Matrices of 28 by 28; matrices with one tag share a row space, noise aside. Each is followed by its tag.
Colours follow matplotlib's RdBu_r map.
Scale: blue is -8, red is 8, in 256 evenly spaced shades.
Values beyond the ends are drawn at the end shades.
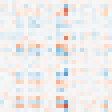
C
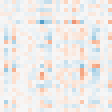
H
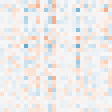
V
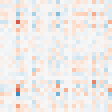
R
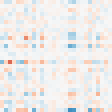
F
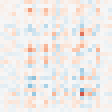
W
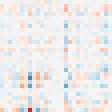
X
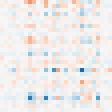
W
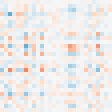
F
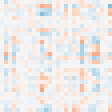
H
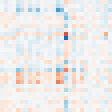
C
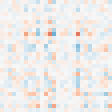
V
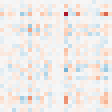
X
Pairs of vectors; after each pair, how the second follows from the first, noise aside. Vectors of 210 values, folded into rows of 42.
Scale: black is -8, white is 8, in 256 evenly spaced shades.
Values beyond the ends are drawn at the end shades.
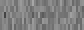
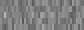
negated.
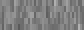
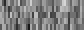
reversed, negated, scaled up.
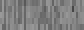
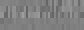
wrapped around, partly zeroed.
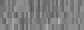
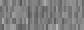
wrapped around.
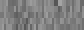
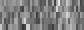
reversed, negated, scaled up.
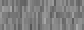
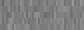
wrapped around, negated, shrunk.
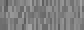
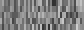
reversed, negated, scaled up.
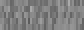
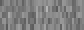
wrapped around.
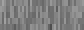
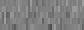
partly zeroed.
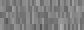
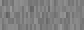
wrapped around, negated, shrunk.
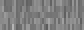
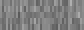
reversed.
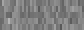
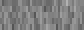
wrapped around.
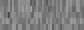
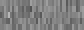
negated.
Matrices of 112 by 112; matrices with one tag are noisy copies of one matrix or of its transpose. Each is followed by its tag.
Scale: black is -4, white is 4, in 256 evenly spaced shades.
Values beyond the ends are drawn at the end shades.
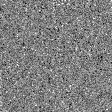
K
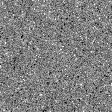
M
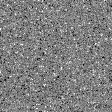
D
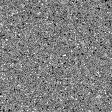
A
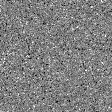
K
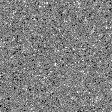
A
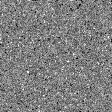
D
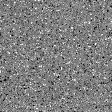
D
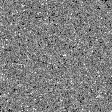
A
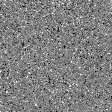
K
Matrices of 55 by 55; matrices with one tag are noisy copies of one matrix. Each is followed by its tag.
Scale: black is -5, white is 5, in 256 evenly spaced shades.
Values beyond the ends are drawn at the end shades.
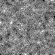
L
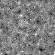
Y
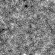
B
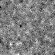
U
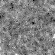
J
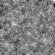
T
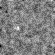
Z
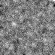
T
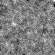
T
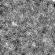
T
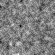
U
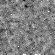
B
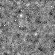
Y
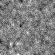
U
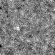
Z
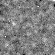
T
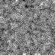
B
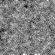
B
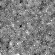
U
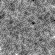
J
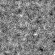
Y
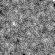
T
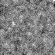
T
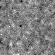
U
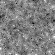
J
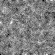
L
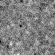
U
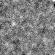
T
